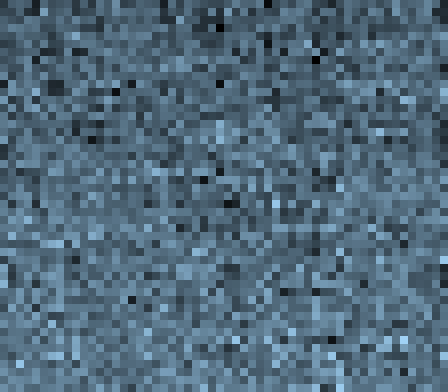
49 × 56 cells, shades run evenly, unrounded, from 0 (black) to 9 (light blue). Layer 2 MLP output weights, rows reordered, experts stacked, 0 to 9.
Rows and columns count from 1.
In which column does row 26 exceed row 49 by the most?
35
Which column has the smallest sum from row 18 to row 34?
40
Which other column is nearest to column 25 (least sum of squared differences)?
50
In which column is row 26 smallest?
29
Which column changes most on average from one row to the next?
51
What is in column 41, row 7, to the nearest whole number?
1
